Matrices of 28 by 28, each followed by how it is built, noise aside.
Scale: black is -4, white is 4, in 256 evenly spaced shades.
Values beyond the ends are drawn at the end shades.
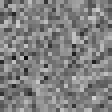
noise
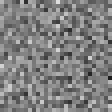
repeating rows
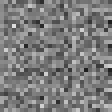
repeating rows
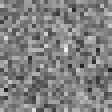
noise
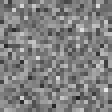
noise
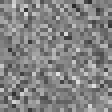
Toeplitz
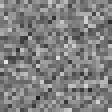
noise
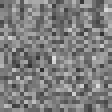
blocks
